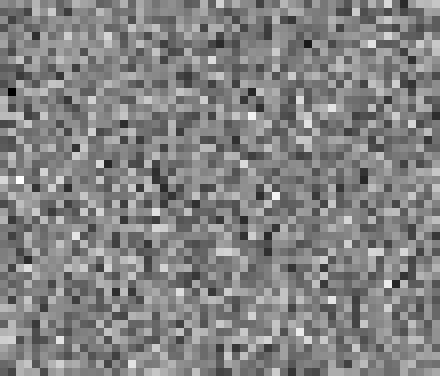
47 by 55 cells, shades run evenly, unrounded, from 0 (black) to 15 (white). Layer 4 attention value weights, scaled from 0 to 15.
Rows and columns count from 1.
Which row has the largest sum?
43
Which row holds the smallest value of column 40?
25
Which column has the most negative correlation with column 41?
4
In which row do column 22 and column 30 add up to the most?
32
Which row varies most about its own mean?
15
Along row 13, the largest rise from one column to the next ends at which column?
38
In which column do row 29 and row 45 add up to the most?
21
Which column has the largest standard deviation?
2
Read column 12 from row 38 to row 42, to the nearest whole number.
9 6 8 5 8
